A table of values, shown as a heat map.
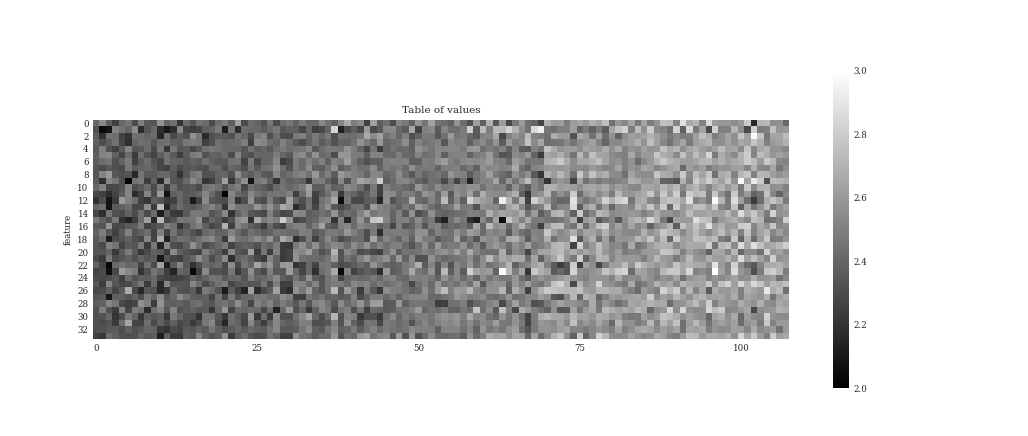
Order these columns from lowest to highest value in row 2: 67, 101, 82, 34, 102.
34, 82, 101, 67, 102
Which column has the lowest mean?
11
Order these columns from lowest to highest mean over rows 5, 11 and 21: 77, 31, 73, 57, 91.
31, 57, 73, 91, 77
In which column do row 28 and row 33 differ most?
10
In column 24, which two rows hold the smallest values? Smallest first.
9, 15
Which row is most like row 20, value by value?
30
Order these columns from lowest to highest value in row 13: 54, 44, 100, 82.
100, 54, 44, 82
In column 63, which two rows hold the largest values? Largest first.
23, 12
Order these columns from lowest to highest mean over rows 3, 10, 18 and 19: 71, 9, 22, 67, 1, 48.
9, 1, 22, 48, 67, 71
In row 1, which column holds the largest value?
69
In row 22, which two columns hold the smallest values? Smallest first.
2, 11
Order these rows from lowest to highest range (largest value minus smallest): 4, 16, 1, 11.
4, 16, 11, 1
